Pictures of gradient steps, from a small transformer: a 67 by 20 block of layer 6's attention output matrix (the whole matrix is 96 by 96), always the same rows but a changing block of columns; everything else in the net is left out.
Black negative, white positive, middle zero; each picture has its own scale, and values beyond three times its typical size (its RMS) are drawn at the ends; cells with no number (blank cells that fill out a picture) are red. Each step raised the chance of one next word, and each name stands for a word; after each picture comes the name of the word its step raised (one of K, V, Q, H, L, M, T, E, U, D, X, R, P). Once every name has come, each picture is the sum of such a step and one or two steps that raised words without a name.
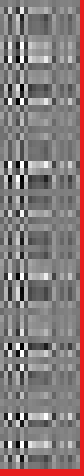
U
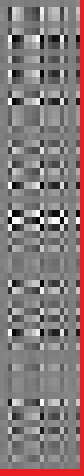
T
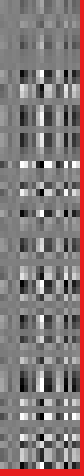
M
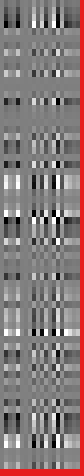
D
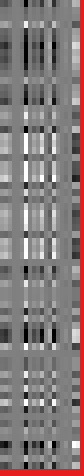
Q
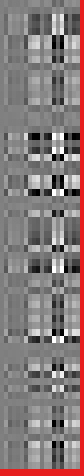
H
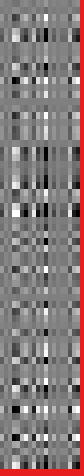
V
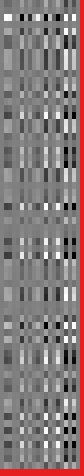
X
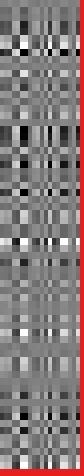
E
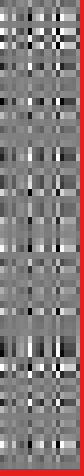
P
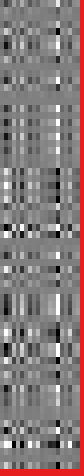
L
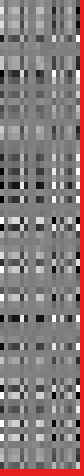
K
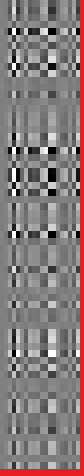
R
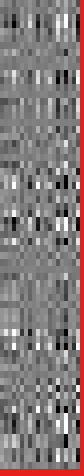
D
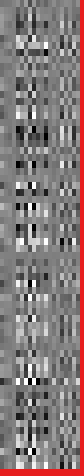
E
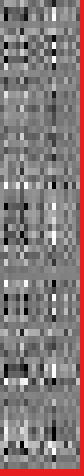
L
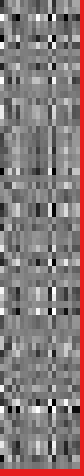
P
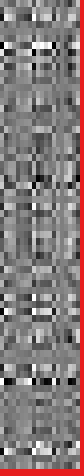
Q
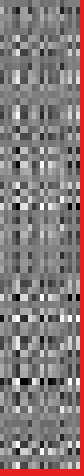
K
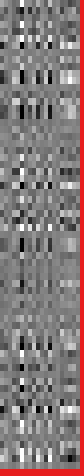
T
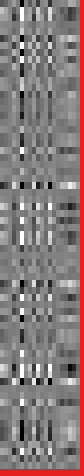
T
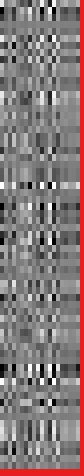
Q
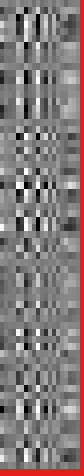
H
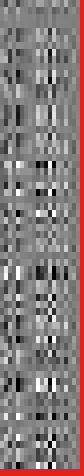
M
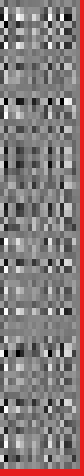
P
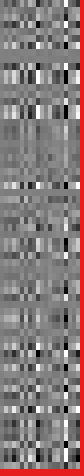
K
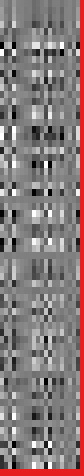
E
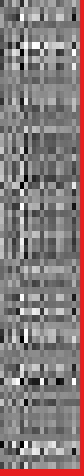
Q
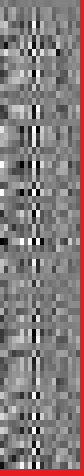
E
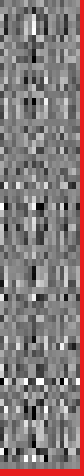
U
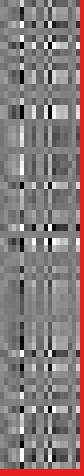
E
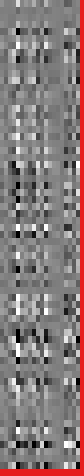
L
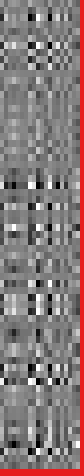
L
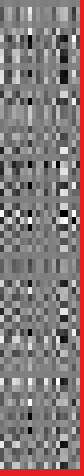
T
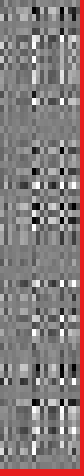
T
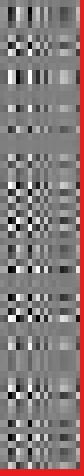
K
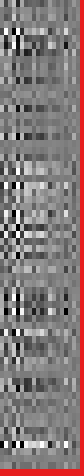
L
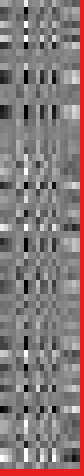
M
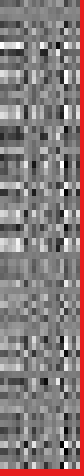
E
